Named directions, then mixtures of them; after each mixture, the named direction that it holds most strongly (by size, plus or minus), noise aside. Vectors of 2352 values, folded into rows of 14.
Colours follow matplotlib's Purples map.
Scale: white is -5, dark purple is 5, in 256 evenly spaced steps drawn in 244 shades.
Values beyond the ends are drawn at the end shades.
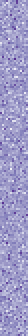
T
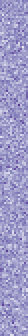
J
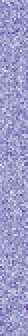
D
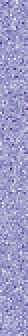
T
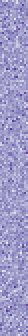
T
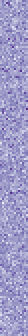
T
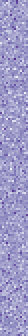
T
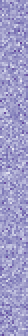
J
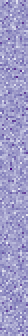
T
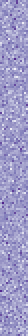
T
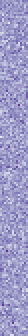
J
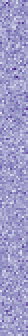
T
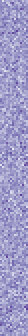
D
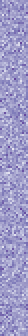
J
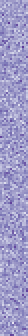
J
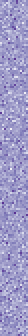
T
